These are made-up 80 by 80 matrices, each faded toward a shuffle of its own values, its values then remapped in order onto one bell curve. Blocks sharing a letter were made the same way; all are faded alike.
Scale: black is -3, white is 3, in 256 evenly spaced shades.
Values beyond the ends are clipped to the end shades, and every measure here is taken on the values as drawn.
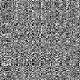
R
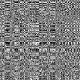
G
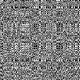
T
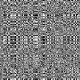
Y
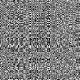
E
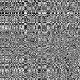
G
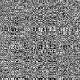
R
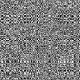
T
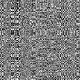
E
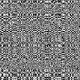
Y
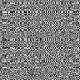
Y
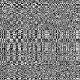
G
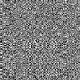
R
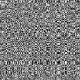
T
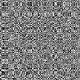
T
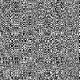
R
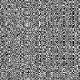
E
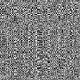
R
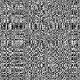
E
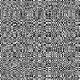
G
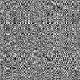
T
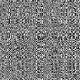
E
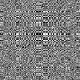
Y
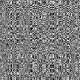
E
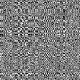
G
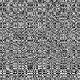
G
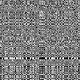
Y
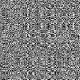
R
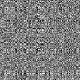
R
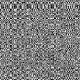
G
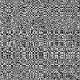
G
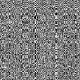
E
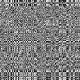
Y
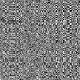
E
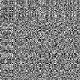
R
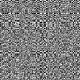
T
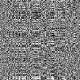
R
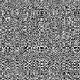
R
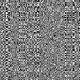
E
